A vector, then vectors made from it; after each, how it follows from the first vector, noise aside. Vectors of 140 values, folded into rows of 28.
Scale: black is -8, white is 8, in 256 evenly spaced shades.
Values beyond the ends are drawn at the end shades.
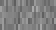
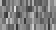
wrapped around, scaled up.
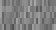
wrapped around.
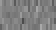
reversed, negated, partly zeroed.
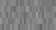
wrapped around, negated, shrunk.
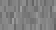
wrapped around, shrunk.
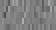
wrapped around, partly zeroed.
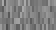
wrapped around.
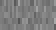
partly zeroed.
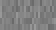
wrapped around, shrunk.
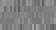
wrapped around, partly zeroed.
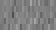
wrapped around, partly zeroed.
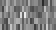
wrapped around, scaled up.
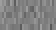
reversed, negated, partly zeroed.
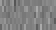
reversed, negated, partly zeroed.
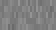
wrapped around, negated, shrunk.
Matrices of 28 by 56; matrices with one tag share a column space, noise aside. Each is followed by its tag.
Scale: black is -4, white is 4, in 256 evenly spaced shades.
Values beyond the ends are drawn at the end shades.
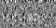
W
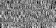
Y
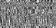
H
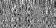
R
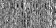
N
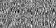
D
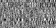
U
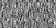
U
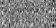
D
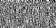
H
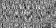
Y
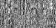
N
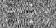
D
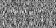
D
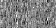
U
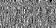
H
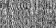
N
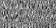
Y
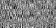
Y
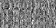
N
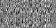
D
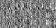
N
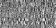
U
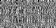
H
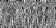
H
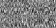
D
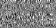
W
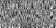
Y
